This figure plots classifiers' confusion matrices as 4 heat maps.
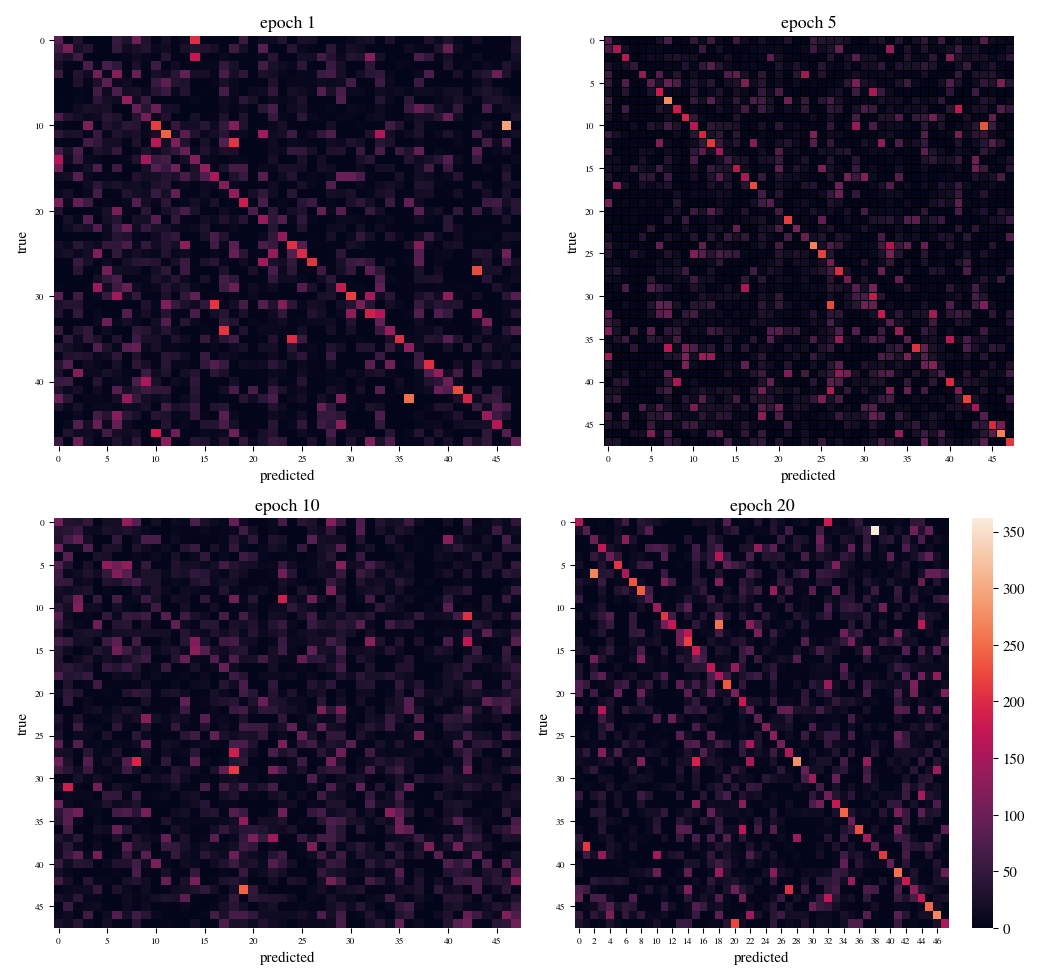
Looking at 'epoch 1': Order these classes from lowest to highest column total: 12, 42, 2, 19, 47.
42, 47, 19, 12, 2
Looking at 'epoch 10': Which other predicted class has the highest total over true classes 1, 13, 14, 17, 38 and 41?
42
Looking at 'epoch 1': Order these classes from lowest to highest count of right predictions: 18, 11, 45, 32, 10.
18, 45, 32, 10, 11
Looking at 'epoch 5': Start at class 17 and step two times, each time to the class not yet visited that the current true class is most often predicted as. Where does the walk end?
33
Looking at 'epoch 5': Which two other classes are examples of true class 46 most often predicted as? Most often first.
34, 5
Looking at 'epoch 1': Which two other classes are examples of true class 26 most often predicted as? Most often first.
21, 37
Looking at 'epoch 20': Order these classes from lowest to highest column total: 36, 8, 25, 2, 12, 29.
12, 36, 29, 2, 8, 25
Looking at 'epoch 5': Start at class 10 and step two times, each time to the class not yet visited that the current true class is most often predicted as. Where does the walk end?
18
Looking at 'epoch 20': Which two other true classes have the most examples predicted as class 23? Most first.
3, 13
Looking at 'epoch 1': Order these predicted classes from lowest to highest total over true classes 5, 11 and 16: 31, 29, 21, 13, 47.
47, 31, 29, 13, 21
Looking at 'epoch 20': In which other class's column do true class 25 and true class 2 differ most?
6
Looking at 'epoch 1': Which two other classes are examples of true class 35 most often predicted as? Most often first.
24, 40
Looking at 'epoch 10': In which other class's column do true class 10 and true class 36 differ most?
2
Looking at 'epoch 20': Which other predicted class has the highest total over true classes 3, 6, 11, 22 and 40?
2
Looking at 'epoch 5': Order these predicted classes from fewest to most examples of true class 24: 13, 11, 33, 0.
13, 0, 11, 33
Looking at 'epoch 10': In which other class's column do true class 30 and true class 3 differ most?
0
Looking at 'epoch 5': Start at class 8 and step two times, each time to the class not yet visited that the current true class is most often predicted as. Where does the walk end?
26
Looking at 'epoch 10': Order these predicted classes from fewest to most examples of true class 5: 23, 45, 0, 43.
43, 45, 23, 0
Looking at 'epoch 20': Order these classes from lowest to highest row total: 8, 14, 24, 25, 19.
24, 25, 14, 8, 19
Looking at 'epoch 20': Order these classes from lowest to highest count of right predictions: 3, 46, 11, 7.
3, 11, 7, 46
